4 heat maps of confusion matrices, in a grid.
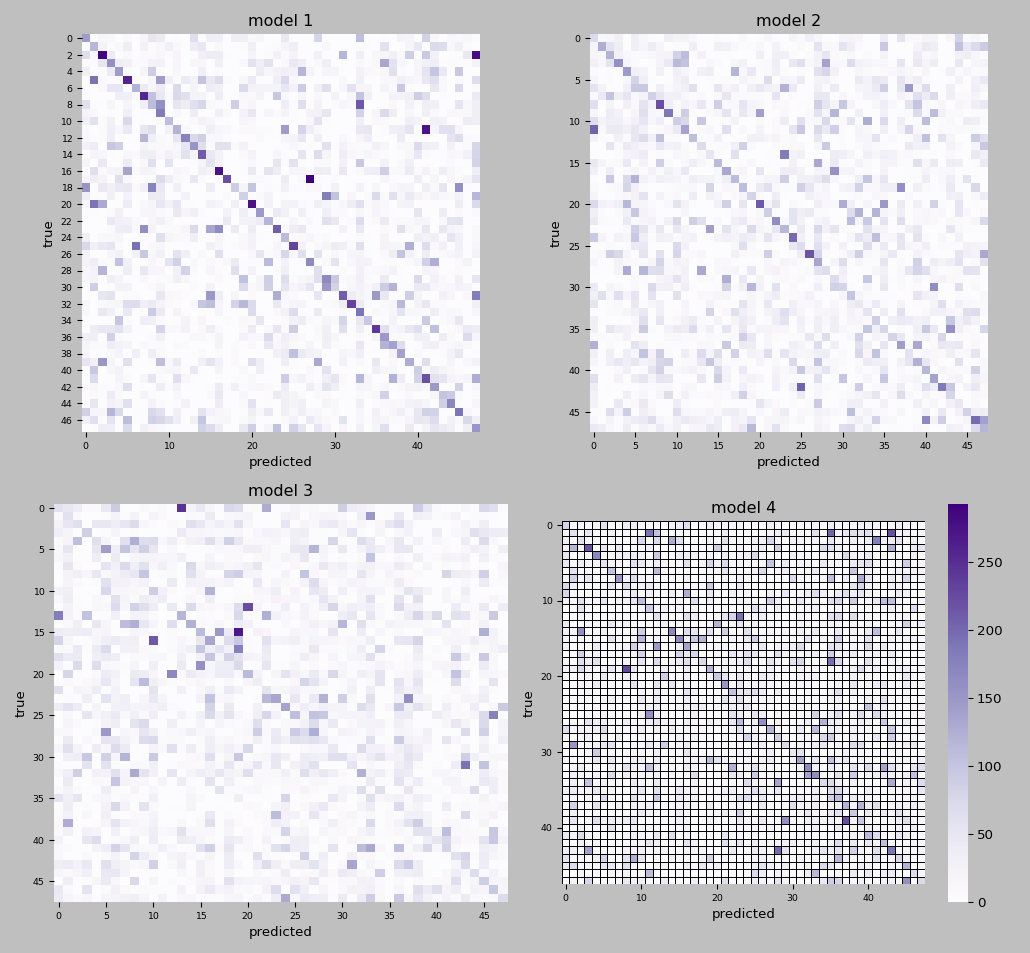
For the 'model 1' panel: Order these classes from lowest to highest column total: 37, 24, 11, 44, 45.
44, 37, 11, 45, 24
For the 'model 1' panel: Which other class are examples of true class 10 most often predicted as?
5
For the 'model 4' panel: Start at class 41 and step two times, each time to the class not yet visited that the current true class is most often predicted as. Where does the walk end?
6
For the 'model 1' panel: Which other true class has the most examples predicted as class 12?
28
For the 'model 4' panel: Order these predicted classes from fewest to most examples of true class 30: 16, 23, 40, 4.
40, 23, 16, 4
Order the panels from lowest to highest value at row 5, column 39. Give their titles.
model 3, model 1, model 2, model 4
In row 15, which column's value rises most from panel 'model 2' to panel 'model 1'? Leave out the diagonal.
33
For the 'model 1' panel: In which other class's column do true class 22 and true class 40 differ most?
1
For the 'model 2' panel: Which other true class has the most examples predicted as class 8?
12
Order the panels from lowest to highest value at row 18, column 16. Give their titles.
model 1, model 2, model 4, model 3
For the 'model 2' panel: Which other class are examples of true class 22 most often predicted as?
31
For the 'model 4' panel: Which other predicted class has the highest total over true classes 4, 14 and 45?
2
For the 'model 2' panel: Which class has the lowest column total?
36
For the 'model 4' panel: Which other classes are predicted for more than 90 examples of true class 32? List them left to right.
11, 22, 42
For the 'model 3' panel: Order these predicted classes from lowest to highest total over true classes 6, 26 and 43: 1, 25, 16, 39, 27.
39, 16, 25, 1, 27
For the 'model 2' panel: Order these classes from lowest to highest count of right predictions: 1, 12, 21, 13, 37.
13, 21, 12, 1, 37
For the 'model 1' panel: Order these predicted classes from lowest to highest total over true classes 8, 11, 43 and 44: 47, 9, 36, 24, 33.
47, 36, 9, 24, 33
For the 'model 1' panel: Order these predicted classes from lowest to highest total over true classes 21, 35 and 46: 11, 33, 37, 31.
37, 33, 11, 31
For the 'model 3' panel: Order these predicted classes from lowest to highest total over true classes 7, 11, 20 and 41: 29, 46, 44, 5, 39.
44, 46, 39, 5, 29
